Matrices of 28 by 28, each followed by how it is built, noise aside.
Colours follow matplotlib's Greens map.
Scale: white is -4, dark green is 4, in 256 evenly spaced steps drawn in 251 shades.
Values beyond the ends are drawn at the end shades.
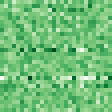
uneven rows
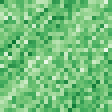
Hankel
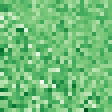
lower triangular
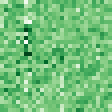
uneven columns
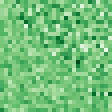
upper triangular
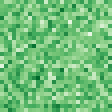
noise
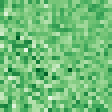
lower triangular
